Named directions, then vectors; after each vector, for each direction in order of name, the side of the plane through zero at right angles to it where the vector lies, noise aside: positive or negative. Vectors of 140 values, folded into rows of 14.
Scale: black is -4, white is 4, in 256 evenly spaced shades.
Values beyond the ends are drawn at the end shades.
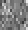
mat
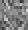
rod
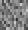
negative, positive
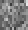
positive, positive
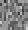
positive, negative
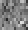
negative, negative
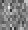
positive, positive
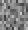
positive, negative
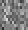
positive, positive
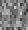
positive, negative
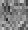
negative, negative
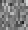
positive, positive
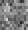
positive, positive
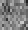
negative, negative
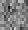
negative, negative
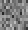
negative, positive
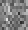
positive, positive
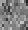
negative, negative
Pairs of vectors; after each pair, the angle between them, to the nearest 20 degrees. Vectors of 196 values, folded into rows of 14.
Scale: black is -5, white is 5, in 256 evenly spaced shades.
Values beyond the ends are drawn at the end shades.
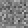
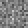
120 degrees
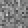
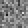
160 degrees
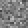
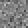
120 degrees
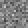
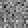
140 degrees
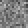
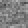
140 degrees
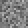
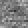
60 degrees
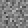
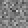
140 degrees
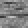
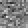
60 degrees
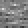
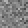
100 degrees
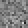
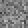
40 degrees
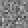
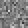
120 degrees
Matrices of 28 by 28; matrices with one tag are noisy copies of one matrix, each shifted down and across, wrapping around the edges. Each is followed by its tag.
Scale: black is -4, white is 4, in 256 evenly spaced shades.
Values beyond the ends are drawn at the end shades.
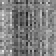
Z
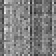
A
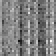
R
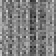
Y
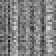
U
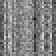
R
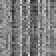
R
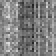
Z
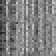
Y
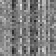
R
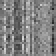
R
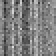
R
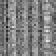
U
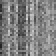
R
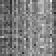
Z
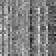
R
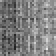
Z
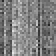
A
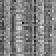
U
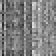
A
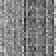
A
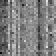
R
